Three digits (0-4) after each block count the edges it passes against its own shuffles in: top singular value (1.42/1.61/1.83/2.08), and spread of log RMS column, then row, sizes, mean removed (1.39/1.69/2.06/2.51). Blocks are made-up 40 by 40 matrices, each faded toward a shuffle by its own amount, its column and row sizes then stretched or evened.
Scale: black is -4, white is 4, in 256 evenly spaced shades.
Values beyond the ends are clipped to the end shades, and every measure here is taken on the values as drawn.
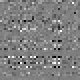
4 2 4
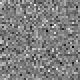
1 0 0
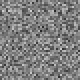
3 0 1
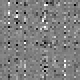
1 4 3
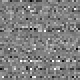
1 0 4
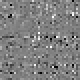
2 2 3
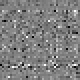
3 0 4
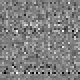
1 2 3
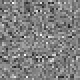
2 0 2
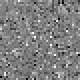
0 1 1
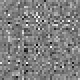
3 2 1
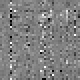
2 4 1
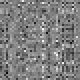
4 3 0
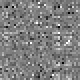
3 1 2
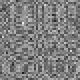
4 0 0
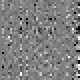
3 4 0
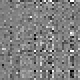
4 4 2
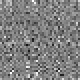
3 2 0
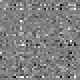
1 2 4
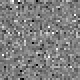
0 0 2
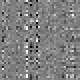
4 4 2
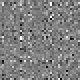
3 4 2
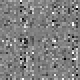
0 4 3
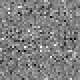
0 0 1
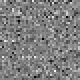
1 0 1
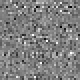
2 1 2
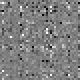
0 3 2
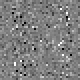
0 2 0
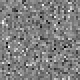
1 1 0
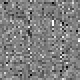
2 3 0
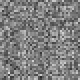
3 1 0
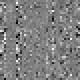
2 4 2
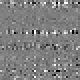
3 1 4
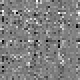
0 4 2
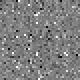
0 0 1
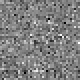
2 0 2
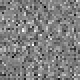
3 1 1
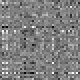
4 2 4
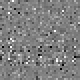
1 2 2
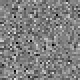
1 1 0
